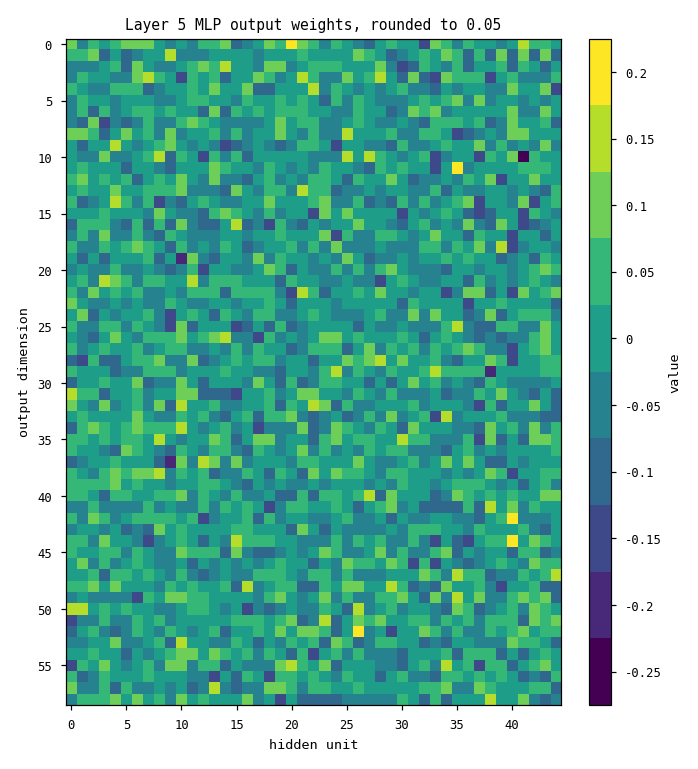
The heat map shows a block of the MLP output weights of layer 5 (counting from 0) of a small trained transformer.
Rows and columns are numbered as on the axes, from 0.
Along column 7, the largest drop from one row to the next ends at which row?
4
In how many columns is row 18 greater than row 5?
19
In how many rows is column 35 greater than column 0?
22
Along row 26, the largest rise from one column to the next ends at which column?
18
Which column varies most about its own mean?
40
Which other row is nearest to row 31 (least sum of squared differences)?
23
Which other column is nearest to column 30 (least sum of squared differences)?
5
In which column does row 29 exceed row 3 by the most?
33
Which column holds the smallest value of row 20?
12
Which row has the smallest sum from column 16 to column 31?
58
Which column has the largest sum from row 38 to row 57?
10
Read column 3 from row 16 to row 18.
0.05 0.1 0.05
